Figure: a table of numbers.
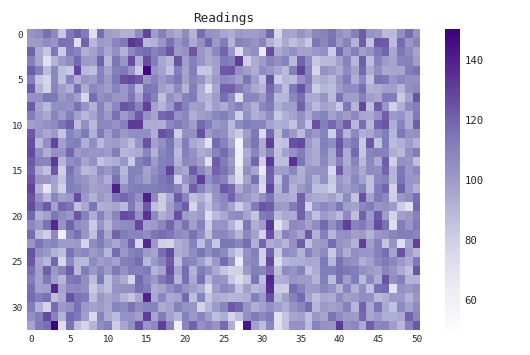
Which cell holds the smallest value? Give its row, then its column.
32, 27
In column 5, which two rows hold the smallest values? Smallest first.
4, 6
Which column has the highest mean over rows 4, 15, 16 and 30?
0
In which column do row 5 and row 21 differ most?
2
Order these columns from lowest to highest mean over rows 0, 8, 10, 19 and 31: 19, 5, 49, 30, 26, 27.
26, 27, 49, 19, 30, 5
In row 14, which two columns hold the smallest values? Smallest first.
27, 23
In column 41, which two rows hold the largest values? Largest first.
21, 10
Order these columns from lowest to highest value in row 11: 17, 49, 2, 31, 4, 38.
4, 2, 49, 38, 31, 17
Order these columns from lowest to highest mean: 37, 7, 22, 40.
37, 7, 22, 40
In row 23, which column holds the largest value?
15
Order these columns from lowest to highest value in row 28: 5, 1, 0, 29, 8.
8, 29, 1, 5, 0
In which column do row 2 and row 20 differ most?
30
